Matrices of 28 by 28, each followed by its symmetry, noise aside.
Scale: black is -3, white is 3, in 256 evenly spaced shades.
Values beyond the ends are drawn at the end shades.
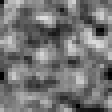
no symmetry.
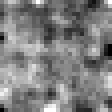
antisymmetric.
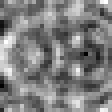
mirrored top to bottom.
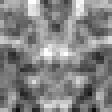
mirrored left to right.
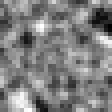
antisymmetric.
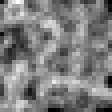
no symmetry.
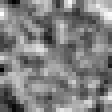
antisymmetric.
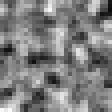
antisymmetric.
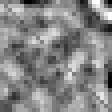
symmetric across the other diagonal.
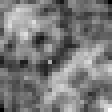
symmetric.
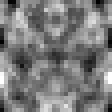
mirrored left to right.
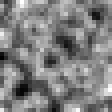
symmetric across the other diagonal.
